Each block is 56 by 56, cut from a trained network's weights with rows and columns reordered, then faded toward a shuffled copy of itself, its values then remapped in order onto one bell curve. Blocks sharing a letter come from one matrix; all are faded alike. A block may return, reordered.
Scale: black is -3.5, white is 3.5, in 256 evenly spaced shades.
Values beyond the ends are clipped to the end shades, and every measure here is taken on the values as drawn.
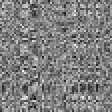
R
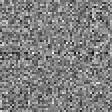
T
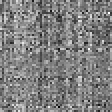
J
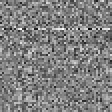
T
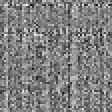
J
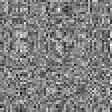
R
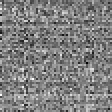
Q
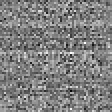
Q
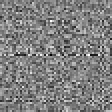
T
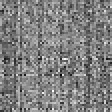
J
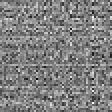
Q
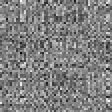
R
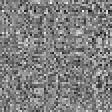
T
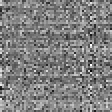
Q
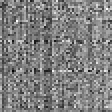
J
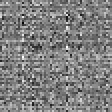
Q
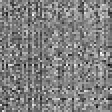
J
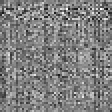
J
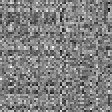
R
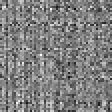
J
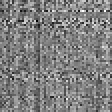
J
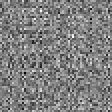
R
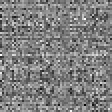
Q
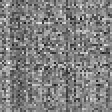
J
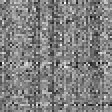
J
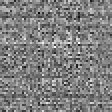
Q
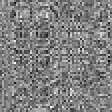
R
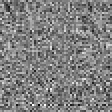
T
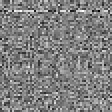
T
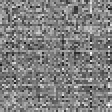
Q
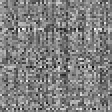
J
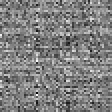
Q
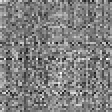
J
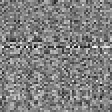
T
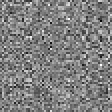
R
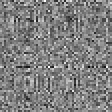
T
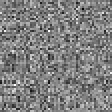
R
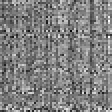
J
